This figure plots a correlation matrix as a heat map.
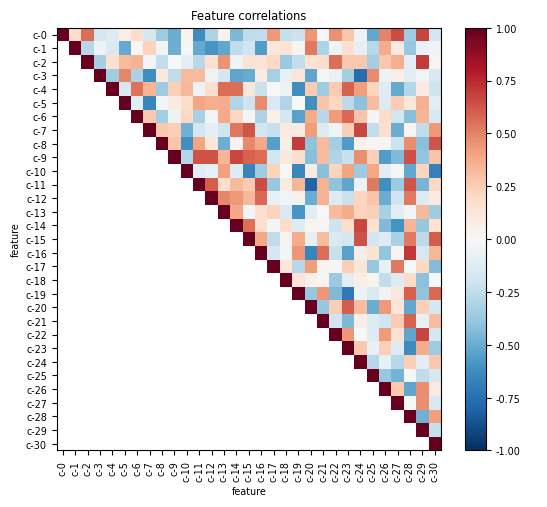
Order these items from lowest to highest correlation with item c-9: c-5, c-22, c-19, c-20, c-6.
c-20, c-22, c-6, c-5, c-19
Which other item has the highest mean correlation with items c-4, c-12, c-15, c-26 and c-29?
c-2
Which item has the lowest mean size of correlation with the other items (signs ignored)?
c-18
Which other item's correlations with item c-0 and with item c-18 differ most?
c-29
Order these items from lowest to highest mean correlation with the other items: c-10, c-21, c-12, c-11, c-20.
c-10, c-20, c-11, c-21, c-12
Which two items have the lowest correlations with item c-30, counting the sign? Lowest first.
c-10, c-17
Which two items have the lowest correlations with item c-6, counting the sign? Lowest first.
c-19, c-28
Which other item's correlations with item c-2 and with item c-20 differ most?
c-5
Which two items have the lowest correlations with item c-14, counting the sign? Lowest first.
c-27, c-3
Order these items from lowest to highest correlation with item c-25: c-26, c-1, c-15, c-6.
c-26, c-1, c-15, c-6
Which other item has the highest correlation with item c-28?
c-16
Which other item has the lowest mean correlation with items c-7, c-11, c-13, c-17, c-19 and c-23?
c-3
